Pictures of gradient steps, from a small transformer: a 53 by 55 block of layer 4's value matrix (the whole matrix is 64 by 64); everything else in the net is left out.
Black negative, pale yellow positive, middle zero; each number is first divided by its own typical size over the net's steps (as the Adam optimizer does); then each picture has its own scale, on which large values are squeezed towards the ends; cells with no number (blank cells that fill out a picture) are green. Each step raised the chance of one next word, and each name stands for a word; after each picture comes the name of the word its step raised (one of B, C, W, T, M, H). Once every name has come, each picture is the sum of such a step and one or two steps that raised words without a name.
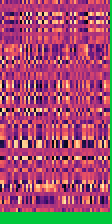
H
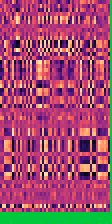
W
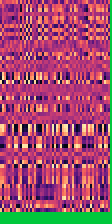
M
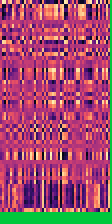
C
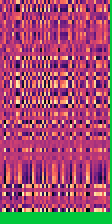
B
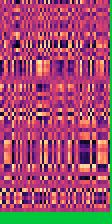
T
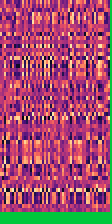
T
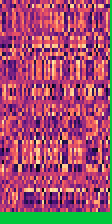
T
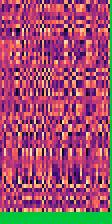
B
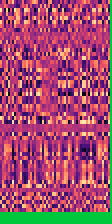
B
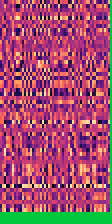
B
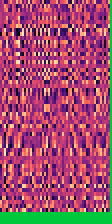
M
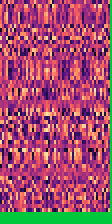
T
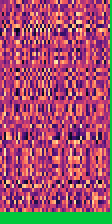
H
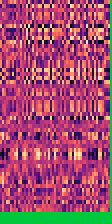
C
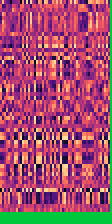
T
